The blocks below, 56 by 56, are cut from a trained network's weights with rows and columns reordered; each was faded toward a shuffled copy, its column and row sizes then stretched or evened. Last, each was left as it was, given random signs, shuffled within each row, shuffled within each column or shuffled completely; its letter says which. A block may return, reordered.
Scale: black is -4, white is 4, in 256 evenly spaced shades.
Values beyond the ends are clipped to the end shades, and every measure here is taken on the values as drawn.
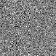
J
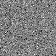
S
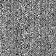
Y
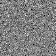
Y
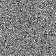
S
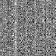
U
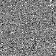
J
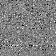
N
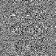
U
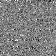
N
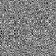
U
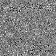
N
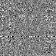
J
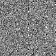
Y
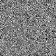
J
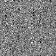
J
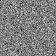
Y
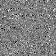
N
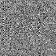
J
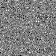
N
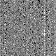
Y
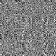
U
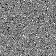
S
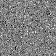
S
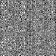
U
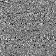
N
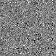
J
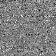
N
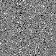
Y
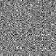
U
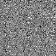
J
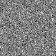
Y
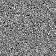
N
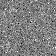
S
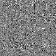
J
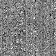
Y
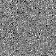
J
